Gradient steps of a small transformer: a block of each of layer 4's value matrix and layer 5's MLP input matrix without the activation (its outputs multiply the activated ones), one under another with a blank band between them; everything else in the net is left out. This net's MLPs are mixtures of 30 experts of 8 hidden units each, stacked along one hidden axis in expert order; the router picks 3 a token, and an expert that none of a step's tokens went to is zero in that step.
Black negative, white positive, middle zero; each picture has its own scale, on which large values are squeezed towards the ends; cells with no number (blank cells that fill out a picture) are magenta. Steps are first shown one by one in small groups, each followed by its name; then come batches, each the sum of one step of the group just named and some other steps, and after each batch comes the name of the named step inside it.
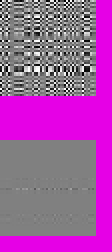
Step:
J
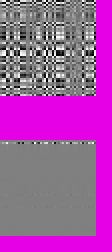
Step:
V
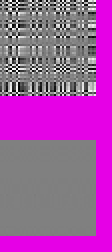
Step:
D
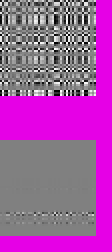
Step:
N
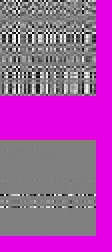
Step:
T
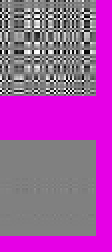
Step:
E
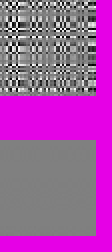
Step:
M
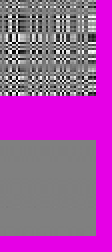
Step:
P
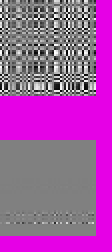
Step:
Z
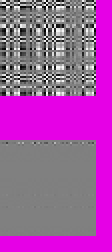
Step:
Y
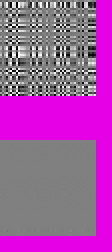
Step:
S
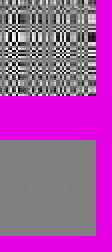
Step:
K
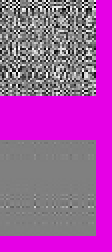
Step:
Y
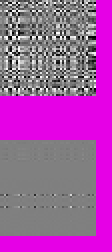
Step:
M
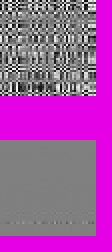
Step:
D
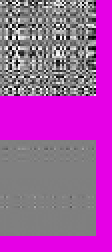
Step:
M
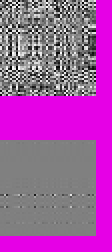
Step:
D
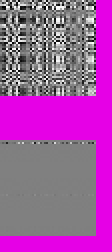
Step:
Y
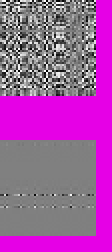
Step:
V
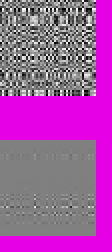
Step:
N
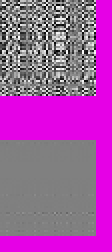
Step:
V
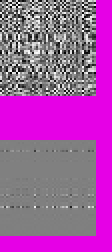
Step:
E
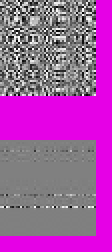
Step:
T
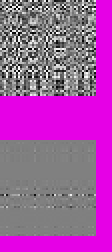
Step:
T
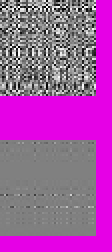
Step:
Y
